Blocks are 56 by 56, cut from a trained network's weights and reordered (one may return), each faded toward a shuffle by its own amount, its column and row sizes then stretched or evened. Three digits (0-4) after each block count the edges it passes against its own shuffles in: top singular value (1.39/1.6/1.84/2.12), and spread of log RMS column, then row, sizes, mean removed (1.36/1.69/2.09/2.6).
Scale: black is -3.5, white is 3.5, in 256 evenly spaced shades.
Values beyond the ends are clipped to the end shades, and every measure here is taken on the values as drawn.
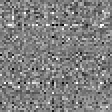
2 1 3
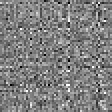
4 3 1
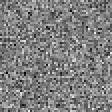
1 0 0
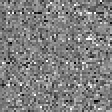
2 1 2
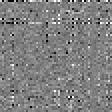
4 3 3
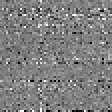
2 2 4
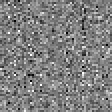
2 3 0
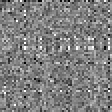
4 2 2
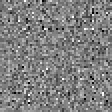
0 2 1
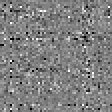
1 3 3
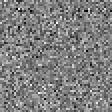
0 1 1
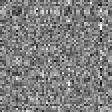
4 2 1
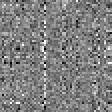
4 4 1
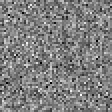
0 0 0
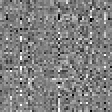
3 4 2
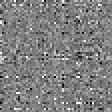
1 3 3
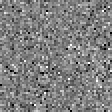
0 1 2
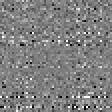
2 3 4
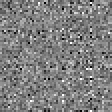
0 2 3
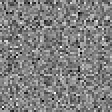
3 0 1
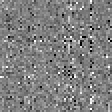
2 3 2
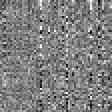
4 4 0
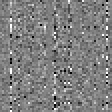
3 4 0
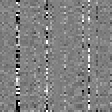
4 4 0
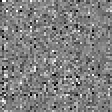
0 4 2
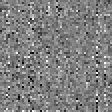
0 4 1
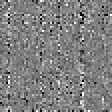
3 4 2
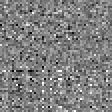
2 2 3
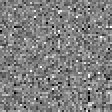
2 1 0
